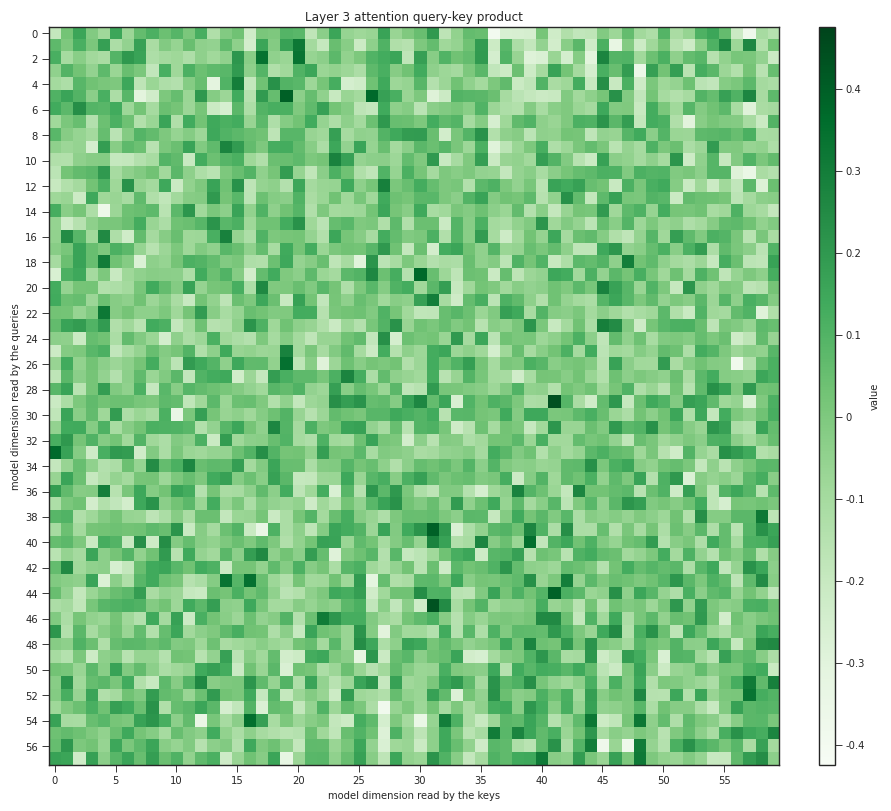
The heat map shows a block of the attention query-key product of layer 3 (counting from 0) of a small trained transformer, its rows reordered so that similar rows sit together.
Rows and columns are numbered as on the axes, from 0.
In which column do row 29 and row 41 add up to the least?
0
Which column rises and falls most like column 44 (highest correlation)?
48
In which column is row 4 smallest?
13
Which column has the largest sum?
31
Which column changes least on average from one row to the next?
49
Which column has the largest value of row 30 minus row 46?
55
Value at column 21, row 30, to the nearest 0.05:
-0.15
